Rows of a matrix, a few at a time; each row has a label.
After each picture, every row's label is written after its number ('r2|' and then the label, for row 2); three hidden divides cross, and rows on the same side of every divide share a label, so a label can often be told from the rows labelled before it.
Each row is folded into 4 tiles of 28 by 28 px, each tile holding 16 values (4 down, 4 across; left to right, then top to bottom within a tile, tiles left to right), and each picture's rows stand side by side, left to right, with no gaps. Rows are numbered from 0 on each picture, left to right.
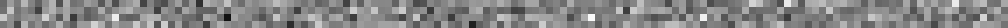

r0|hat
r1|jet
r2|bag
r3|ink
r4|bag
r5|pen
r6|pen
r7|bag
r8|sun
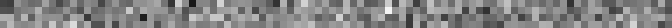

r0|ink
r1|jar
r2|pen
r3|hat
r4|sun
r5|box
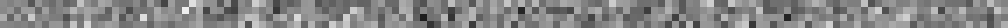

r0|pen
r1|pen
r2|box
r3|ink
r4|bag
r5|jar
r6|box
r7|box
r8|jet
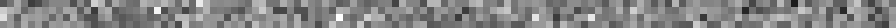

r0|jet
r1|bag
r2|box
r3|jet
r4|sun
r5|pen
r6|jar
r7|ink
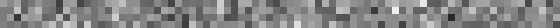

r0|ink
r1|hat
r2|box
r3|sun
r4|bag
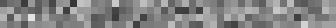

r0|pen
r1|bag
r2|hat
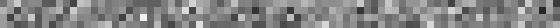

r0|pen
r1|pen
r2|sun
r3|sun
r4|pen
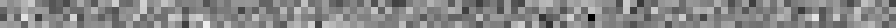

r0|box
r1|bag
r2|pen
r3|jet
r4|pen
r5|jar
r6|jar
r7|pen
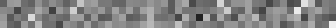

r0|pen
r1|ink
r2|pen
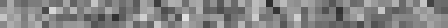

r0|jet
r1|box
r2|box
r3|bag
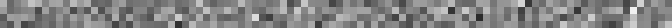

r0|bag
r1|sun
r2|pen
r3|hat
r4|jar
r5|pen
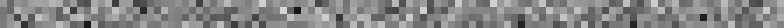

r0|jar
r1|jet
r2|bag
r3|box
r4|hat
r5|hat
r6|jar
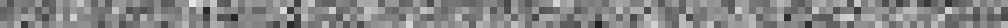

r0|box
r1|pen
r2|sun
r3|box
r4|ink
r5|sun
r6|ink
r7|bag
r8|jet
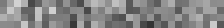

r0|hat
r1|sun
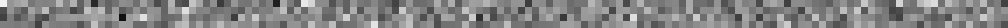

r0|bag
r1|pen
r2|pen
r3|ink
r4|jar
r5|box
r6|ink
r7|pen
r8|bag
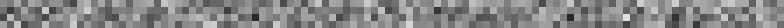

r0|box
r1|bag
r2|jar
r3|box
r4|bag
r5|sun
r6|bag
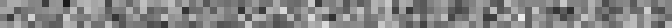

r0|pen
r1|bag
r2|sun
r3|jar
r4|box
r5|box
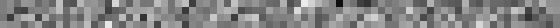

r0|pen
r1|jar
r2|pen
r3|jet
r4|jet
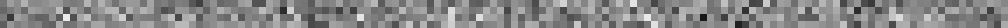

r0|sun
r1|ink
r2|ink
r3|box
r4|jet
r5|bag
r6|jar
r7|jar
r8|jet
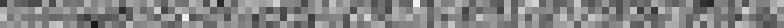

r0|jet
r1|box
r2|jar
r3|pen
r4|pen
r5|jet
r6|jet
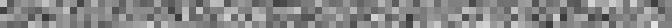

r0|jar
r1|ink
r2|jet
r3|hat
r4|ink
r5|bag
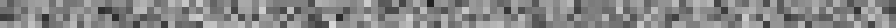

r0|box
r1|bag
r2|ink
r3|box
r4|ink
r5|sun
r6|box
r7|bag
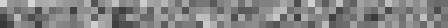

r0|bag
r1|bag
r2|sun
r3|bag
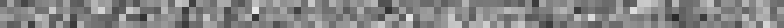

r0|hat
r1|jar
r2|bag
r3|box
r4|jet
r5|pen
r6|bag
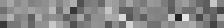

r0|jar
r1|ink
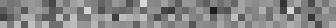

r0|box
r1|box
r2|ink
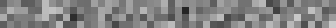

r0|hat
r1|jar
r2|box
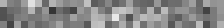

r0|bag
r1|jet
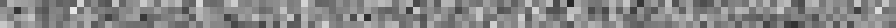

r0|pen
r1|bag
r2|sun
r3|jar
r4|box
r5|jar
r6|jet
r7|bag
